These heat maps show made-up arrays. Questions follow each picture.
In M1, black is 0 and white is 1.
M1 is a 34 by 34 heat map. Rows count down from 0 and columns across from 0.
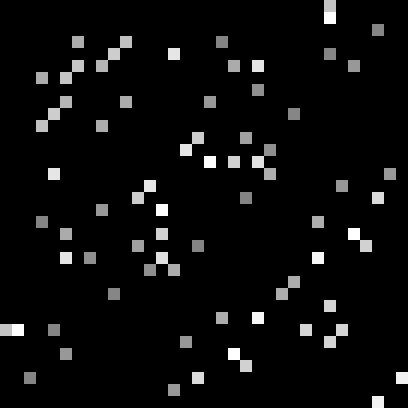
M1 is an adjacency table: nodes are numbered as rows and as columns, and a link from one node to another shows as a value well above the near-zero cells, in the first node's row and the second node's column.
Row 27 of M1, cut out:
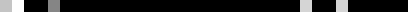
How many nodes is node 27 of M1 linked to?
5
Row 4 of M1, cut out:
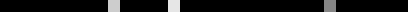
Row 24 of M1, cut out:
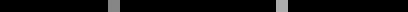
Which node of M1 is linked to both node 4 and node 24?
node 9
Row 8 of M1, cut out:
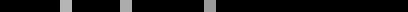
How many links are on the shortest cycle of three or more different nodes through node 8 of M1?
5
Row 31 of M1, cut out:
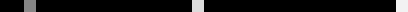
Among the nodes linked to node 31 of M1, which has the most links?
node 16
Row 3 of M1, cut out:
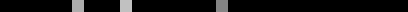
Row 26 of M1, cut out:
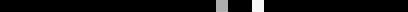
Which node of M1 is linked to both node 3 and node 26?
node 18
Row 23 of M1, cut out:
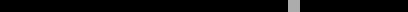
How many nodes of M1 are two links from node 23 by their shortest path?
1
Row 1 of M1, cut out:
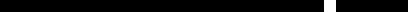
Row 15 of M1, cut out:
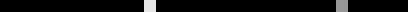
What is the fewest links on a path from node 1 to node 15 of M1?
3
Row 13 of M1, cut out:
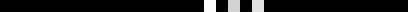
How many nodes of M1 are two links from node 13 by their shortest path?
5
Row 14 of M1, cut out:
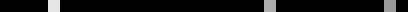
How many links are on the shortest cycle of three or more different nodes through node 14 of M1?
7
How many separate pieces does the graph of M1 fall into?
3
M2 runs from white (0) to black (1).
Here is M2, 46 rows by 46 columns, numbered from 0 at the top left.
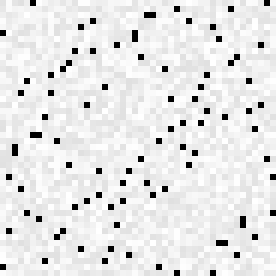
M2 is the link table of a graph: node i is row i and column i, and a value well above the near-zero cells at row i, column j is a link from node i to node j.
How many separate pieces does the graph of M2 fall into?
2
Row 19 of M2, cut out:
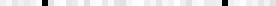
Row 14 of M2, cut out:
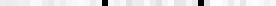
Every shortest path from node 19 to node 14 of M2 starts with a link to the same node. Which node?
node 7
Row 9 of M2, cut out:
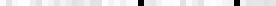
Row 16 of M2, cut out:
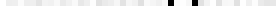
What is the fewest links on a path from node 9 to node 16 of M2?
5
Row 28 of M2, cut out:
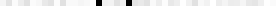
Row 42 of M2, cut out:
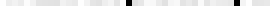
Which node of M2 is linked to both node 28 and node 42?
node 21
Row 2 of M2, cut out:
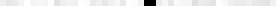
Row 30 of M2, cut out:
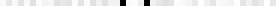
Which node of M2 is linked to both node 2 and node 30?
node 24
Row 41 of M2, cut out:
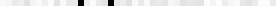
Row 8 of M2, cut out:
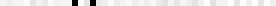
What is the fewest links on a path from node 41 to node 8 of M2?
4
